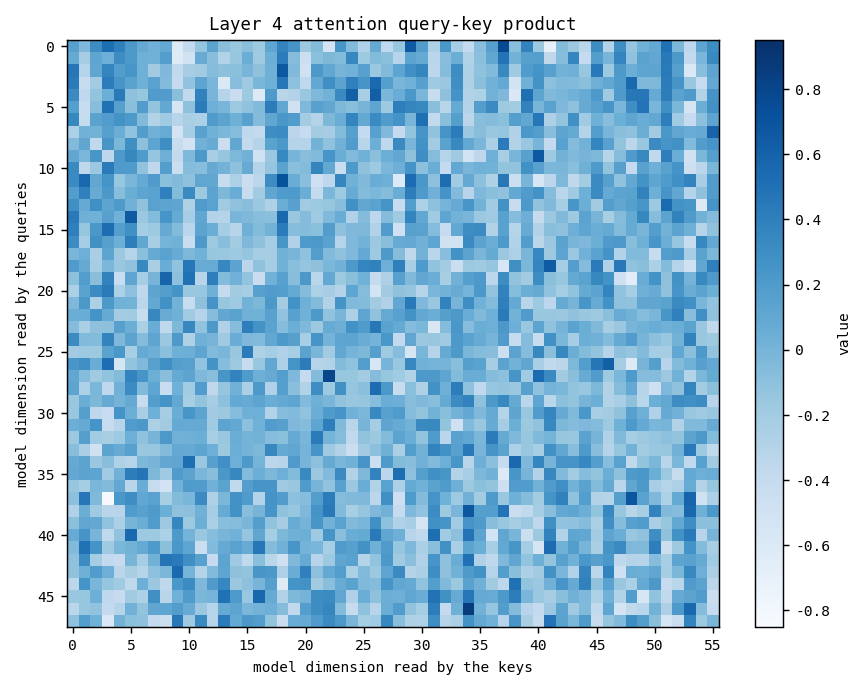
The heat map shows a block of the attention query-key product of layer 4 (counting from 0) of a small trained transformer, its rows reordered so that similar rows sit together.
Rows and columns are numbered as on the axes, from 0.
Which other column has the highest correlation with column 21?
36
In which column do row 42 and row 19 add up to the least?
48
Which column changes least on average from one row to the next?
51
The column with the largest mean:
5
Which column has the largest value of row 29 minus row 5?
53
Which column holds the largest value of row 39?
9
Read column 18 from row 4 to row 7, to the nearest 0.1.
-0.3 0.1 0.2 0.3
